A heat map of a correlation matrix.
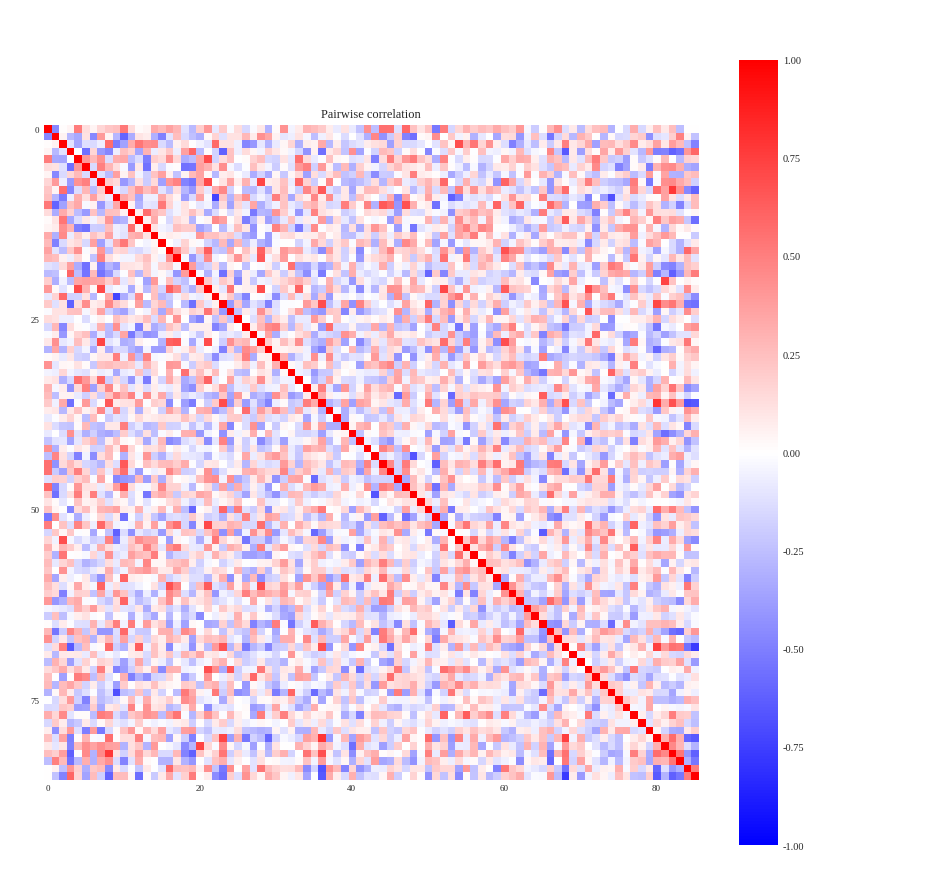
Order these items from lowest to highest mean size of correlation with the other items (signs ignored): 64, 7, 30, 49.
49, 64, 30, 7
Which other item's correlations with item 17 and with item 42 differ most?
28
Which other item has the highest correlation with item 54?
2
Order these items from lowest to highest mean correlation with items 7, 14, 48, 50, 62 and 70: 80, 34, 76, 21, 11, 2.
76, 11, 2, 34, 80, 21
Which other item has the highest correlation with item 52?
21
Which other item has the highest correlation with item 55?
77
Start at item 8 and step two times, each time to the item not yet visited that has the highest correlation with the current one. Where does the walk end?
36
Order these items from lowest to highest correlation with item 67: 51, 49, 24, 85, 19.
51, 19, 85, 24, 49
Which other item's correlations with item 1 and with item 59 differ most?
10
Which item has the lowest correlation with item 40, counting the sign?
81
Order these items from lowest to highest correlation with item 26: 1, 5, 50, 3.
50, 5, 3, 1
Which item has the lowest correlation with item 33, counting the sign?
13
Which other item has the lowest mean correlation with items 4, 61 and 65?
74
